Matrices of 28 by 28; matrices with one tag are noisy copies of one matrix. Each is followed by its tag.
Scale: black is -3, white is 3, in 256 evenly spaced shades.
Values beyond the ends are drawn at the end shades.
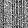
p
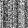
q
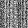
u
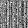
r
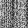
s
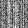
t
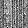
p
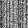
u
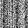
q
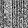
p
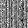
r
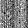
s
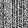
p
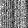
s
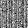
r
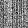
p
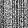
p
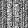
t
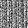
r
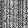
u
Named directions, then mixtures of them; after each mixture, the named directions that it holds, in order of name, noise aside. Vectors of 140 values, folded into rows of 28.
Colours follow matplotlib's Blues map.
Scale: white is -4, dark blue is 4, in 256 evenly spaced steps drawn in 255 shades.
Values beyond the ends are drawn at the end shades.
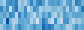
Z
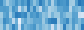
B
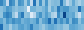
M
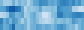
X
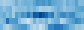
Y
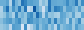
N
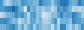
B, X.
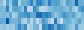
N, Y, Z.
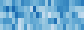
B, N, X.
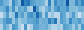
B, N.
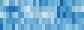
M, X.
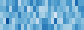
N, Z.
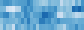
X.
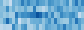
B, N, Y.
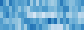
B, M, Y.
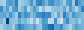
Y, Z.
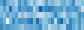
B, Y, Z.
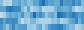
X, Y.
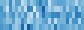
N.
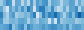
B, M, N.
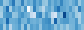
M, N, Z.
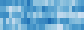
B, X, Y.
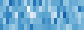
M, Z.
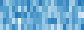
B.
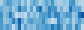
B.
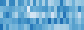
M, Y.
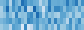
N.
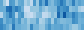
M, X.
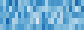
Z.
